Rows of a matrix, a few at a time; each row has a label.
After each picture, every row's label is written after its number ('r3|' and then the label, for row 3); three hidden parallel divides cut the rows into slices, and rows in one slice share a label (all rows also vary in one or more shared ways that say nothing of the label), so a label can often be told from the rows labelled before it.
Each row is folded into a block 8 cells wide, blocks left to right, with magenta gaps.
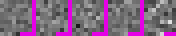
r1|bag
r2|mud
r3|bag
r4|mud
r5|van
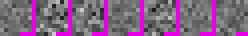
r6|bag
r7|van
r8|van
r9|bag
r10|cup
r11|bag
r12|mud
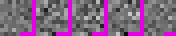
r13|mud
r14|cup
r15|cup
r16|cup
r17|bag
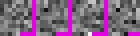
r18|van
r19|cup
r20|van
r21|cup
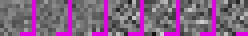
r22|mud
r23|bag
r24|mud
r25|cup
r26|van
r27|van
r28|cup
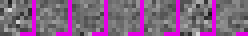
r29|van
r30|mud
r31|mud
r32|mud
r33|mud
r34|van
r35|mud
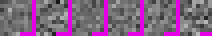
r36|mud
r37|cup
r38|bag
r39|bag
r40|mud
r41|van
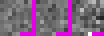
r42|mud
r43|mud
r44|van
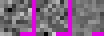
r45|cup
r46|van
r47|mud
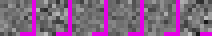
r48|mud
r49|cup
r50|mud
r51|mud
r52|bag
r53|cup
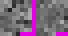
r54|cup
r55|mud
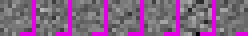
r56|mud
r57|mud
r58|bag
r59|mud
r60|mud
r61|cup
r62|mud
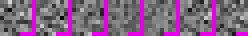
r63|cup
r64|van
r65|van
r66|mud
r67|bag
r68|cup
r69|cup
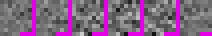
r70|mud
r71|bag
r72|cup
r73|cup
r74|van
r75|bag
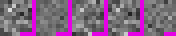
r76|van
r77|mud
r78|van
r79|van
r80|bag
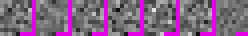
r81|cup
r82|bag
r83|cup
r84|cup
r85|van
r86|cup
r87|bag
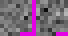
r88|mud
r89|cup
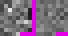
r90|van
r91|mud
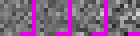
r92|bag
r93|bag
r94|cup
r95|cup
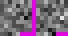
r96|van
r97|cup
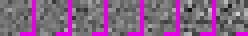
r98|mud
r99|bag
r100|bag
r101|bag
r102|bag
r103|cup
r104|cup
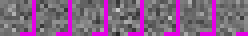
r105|mud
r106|mud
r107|bag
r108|van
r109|bag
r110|bag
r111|mud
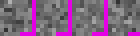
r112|bag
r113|mud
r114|mud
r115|mud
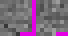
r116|bag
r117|mud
